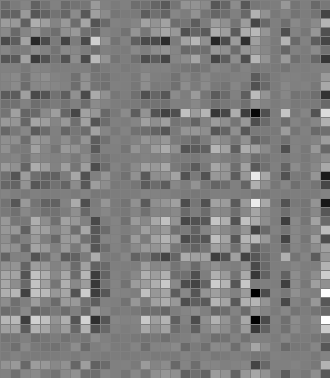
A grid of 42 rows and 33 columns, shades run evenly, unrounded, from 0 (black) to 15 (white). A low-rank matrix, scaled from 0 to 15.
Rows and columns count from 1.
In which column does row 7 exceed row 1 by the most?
26
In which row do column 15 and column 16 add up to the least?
5
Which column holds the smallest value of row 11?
33
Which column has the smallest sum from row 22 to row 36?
10
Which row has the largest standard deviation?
36
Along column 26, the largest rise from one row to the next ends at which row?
34
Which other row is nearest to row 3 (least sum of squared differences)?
14
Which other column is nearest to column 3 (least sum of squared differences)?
11
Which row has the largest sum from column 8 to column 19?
32
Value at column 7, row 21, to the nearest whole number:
6
